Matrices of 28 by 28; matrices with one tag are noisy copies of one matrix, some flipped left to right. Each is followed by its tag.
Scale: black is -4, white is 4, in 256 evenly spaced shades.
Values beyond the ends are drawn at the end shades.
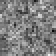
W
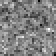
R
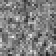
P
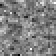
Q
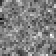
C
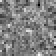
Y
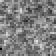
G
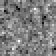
G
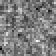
G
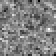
R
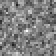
Y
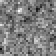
G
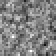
P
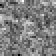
Q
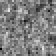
G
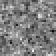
W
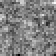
Q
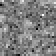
Q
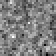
P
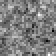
W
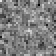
Y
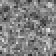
R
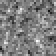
G
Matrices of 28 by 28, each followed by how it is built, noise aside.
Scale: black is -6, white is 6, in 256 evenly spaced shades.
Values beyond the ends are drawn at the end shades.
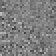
lower triangular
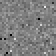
sparse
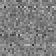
uneven rows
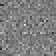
uneven rows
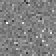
sparse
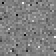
sparse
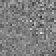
upper triangular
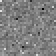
sparse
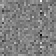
uneven columns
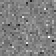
sparse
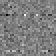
uneven rows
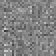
low rank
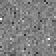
sparse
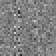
uneven columns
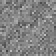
Hankel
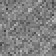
Hankel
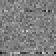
uneven rows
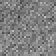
Hankel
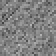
Hankel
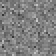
uneven columns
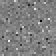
sparse
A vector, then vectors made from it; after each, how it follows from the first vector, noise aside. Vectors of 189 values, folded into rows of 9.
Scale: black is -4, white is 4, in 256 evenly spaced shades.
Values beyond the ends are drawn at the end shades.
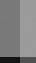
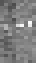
wrapped around, negated, partly zeroed.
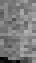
partly zeroed.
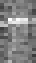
wrapped around, negated.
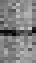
wrapped around.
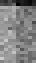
reversed.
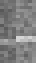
wrapped around, negated, shrunk.
